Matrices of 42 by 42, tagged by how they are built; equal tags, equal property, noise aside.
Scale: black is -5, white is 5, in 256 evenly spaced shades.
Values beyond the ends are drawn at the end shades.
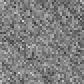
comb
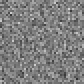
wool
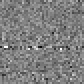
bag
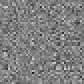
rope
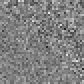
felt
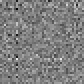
rope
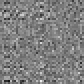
rope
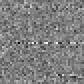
bag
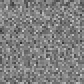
wool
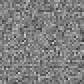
wool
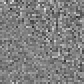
felt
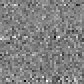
bag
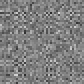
rope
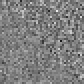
felt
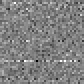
bag
